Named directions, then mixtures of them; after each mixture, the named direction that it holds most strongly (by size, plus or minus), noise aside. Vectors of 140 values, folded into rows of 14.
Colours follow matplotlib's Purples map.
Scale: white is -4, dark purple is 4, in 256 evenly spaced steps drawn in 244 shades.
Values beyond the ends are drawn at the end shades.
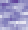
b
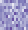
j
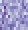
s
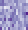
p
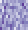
s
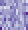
p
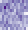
p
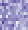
s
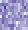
s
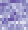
b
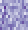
s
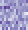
p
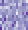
p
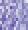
s
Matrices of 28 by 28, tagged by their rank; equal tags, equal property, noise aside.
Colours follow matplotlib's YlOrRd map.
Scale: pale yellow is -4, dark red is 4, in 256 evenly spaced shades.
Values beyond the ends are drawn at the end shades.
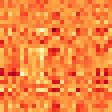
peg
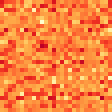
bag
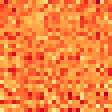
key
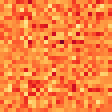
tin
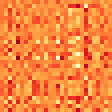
peg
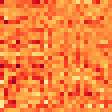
tin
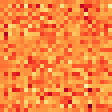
bag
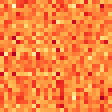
tin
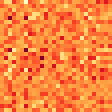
key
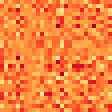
tin
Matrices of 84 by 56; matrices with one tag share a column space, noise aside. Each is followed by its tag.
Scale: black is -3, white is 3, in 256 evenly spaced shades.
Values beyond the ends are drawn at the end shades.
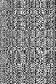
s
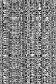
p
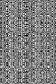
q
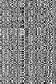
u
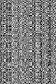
q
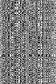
p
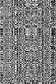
u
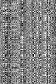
p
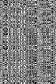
u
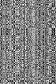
u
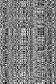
u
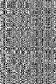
s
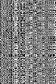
p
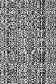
s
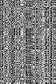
u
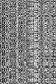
q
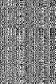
u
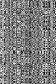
s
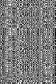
u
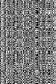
s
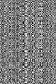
q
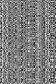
q
